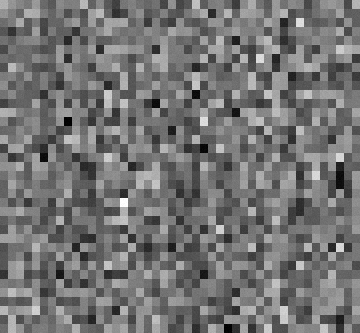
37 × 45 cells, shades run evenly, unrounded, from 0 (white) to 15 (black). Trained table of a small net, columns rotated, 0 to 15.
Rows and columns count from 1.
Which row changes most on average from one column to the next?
28
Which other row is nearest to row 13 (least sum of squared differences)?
35
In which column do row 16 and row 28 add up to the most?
42
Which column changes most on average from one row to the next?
16
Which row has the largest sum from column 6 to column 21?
14
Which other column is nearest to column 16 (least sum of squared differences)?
27
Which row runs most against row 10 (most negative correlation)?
11
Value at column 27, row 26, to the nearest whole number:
8
